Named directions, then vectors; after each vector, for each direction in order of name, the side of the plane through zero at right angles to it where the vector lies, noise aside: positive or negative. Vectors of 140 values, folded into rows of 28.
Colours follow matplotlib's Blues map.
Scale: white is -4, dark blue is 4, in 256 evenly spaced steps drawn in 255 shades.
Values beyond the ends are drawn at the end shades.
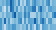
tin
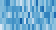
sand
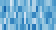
positive, negative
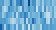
negative, positive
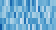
negative, positive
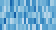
negative, positive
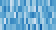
positive, negative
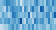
positive, positive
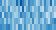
negative, negative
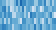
negative, negative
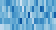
positive, positive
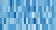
negative, positive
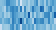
positive, positive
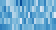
negative, negative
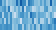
negative, negative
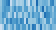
positive, negative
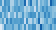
positive, negative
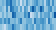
positive, positive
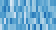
positive, negative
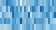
positive, positive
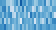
negative, negative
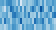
positive, positive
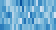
negative, negative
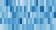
positive, positive
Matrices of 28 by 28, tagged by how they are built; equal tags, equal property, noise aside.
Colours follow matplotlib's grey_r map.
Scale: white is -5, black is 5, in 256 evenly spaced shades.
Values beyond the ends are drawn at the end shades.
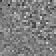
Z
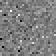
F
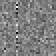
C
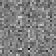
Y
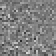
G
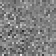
G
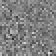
G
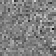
Z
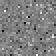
F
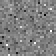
F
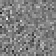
G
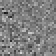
G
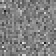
Y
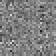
C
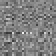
Y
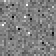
F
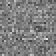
Y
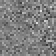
Z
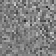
Z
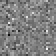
C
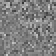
Z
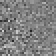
G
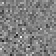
G
